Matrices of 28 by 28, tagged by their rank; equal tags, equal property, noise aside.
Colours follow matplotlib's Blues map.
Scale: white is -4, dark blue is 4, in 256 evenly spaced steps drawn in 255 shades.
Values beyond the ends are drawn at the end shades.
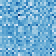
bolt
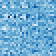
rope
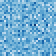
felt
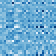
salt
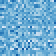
bolt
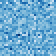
felt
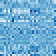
bolt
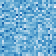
felt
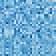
rope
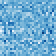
felt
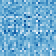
bolt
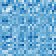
salt
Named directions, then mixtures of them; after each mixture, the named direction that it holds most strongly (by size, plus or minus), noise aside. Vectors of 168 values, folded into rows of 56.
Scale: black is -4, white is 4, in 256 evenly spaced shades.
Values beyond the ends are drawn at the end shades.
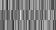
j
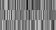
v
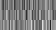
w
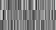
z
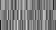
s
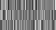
z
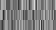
z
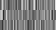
z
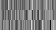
w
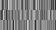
z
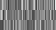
z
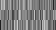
s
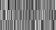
v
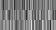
w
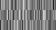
s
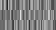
j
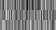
v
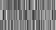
z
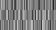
s
